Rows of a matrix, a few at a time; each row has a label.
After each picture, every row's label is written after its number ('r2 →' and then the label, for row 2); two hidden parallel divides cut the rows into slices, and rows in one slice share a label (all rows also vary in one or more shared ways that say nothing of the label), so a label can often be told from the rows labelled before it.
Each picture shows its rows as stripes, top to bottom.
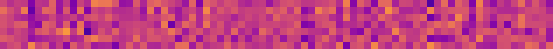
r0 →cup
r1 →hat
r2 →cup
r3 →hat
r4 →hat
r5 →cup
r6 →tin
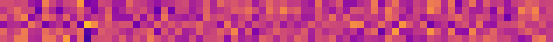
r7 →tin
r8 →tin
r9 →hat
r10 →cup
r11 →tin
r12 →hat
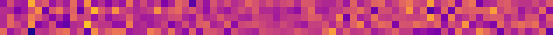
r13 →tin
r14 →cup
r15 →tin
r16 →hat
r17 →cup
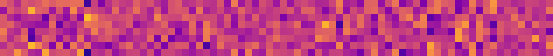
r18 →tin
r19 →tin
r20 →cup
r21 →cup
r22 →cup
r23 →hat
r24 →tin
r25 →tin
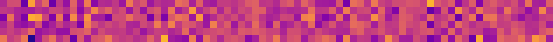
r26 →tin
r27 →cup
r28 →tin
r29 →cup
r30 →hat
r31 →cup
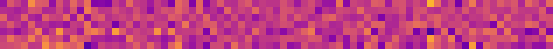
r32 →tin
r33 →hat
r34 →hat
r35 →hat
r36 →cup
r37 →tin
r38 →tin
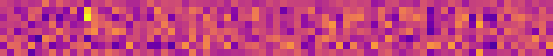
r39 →hat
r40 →cup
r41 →cup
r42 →cup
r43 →cup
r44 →hat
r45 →tin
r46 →cup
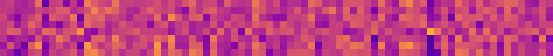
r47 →cup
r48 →cup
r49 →cup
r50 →hat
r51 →tin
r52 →cup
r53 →cup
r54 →cup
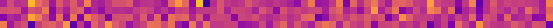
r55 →tin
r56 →tin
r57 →hat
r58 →cup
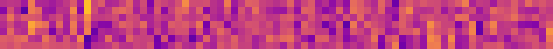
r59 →hat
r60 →hat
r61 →hat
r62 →tin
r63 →tin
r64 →tin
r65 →tin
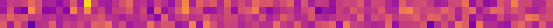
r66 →hat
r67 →hat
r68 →hat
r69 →cup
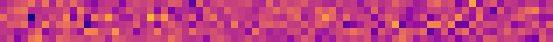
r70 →tin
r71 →hat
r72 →cup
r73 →tin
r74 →cup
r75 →hat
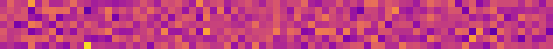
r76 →tin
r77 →hat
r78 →hat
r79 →hat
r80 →cup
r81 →tin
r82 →hat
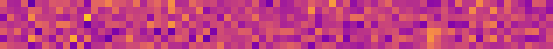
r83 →cup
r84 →hat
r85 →hat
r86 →hat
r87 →tin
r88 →tin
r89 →hat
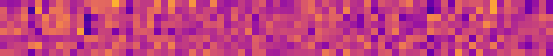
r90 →cup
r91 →cup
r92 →tin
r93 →hat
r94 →tin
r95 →cup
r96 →hat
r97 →cup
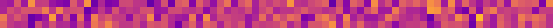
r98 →tin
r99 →tin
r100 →cup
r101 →cup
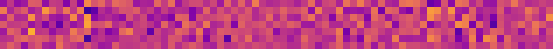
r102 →cup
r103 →tin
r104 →tin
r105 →cup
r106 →tin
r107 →tin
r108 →hat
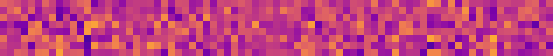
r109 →tin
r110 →hat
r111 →cup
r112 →cup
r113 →hat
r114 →tin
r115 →cup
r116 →tin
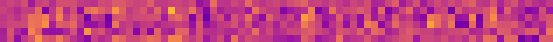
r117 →hat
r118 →cup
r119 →tin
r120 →tin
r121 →hat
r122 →hat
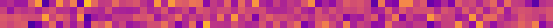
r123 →cup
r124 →hat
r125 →tin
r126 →cup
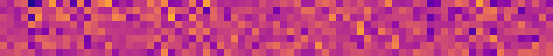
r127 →cup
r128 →hat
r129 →cup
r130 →hat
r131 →cup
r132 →hat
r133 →hat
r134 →hat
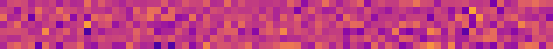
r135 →hat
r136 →hat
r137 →cup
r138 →hat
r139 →tin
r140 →hat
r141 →tin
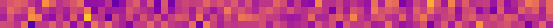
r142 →tin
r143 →tin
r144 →hat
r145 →cup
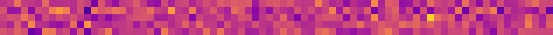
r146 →tin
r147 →cup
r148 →tin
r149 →hat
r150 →hat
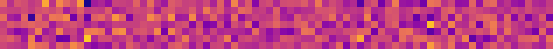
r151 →tin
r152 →hat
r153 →cup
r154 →tin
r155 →cup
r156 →hat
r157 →tin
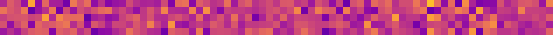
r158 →tin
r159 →cup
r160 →tin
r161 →hat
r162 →tin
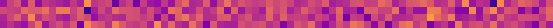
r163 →hat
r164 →tin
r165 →tin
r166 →cup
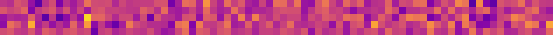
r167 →cup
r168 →hat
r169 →cup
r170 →tin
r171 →tin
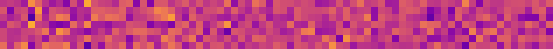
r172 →hat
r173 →cup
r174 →cup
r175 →tin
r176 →hat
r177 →cup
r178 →hat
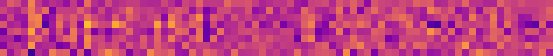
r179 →hat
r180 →tin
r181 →hat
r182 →cup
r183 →tin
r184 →hat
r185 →hat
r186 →cup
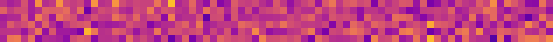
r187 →cup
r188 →hat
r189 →hat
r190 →tin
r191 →cup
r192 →tin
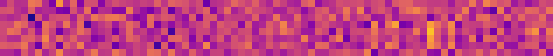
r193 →hat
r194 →hat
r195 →cup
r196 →tin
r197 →tin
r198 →tin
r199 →tin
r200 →cup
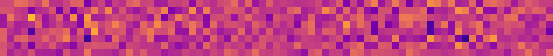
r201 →tin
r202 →cup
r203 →hat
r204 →cup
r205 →cup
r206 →tin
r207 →cup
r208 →hat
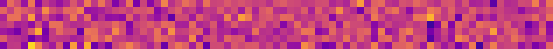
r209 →hat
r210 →tin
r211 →tin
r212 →cup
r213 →cup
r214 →cup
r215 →tin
